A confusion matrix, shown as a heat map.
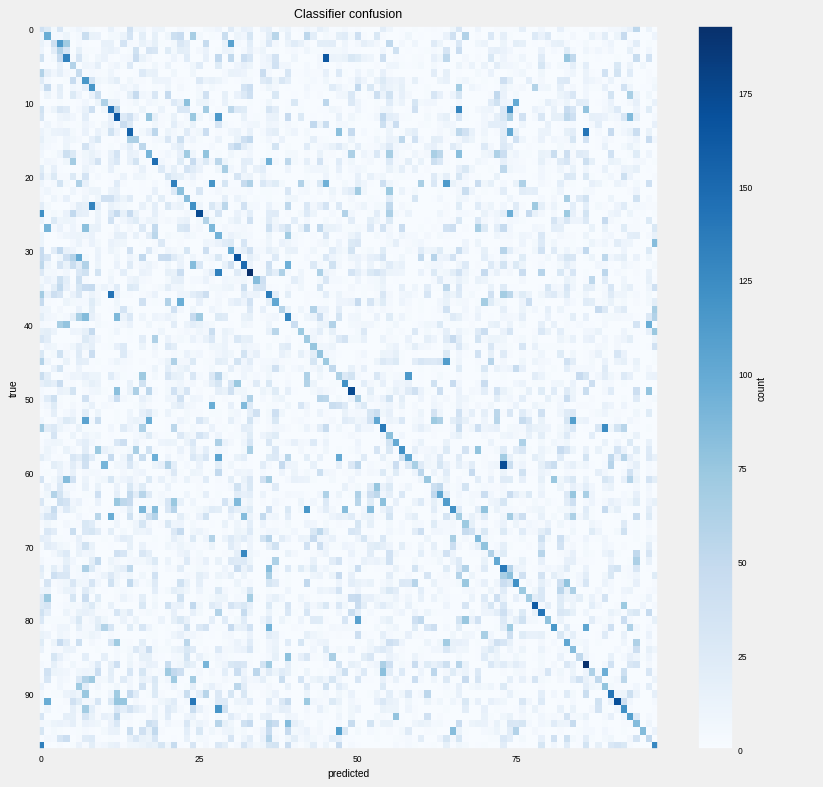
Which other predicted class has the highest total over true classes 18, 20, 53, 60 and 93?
7
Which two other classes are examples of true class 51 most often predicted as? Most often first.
27, 32
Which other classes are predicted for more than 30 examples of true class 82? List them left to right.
50, 70, 74
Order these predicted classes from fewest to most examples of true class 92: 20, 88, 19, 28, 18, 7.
19, 18, 20, 88, 7, 28
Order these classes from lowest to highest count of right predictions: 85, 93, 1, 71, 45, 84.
85, 71, 45, 84, 1, 93
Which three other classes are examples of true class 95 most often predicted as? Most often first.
47, 65, 75
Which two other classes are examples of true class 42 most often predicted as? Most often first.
18, 65
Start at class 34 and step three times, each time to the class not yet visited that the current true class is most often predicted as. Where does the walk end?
6
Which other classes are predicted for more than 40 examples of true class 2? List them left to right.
3, 4, 26, 30, 55
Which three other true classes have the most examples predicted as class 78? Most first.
24, 8, 88
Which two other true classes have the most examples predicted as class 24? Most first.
91, 32
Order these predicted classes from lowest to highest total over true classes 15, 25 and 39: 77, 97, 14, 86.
77, 97, 86, 14
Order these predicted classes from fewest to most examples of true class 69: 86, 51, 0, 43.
86, 0, 51, 43
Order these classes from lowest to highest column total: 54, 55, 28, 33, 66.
54, 55, 28, 66, 33
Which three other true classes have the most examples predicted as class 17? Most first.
53, 12, 49
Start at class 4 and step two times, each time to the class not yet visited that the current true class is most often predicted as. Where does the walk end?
64
